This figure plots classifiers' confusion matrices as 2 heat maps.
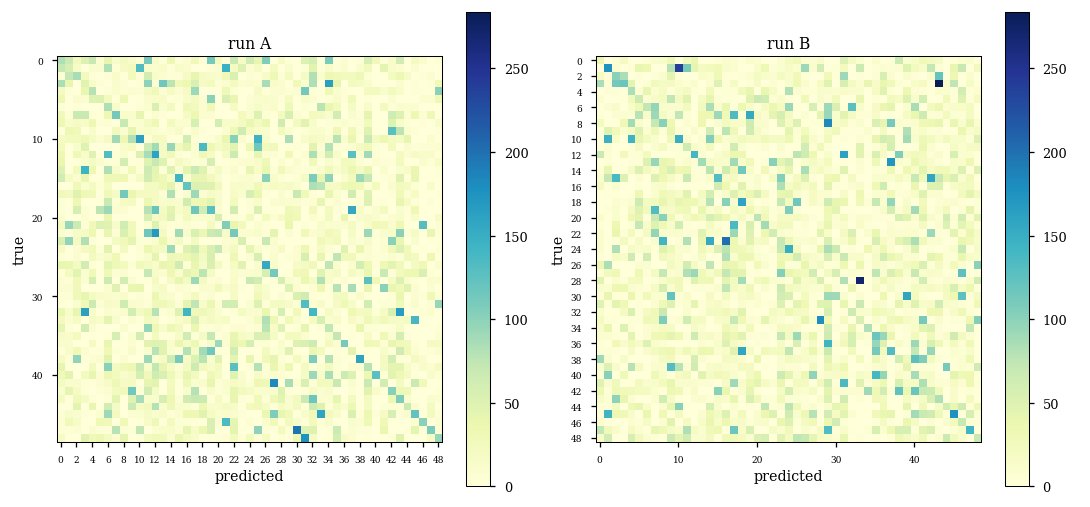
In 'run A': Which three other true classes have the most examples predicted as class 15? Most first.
38, 22, 26
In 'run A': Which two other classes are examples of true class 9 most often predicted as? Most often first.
42, 43
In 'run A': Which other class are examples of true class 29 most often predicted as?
41
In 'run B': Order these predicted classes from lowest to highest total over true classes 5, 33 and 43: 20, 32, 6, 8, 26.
32, 6, 26, 20, 8
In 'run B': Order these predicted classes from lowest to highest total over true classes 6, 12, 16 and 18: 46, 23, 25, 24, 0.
46, 0, 24, 23, 25
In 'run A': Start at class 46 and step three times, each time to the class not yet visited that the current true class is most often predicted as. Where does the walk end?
10
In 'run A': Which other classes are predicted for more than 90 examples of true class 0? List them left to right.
11, 19, 26, 34
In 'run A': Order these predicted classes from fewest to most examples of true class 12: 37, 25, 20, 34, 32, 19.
20, 19, 25, 34, 32, 37
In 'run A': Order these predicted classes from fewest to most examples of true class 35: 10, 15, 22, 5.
5, 15, 22, 10
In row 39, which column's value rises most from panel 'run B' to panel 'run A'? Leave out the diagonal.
22
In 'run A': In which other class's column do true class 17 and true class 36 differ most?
8
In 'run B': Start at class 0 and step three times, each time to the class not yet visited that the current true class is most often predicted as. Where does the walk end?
35
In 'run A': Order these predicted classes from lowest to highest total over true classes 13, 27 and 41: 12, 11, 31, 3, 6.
3, 6, 31, 12, 11
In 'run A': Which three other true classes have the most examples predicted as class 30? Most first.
47, 17, 36
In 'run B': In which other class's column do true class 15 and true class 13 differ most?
37
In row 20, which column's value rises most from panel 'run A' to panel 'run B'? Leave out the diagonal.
8
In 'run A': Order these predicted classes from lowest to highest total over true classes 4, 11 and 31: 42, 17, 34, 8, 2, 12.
2, 42, 8, 34, 12, 17
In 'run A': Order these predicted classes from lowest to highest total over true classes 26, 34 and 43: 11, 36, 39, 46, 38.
36, 46, 39, 38, 11
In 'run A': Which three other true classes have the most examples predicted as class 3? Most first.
32, 14, 23
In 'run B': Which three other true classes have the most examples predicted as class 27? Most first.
40, 45, 6
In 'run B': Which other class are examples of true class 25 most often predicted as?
16
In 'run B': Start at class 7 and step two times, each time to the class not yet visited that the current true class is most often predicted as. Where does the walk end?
24
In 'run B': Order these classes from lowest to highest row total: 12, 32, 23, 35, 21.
32, 21, 12, 35, 23
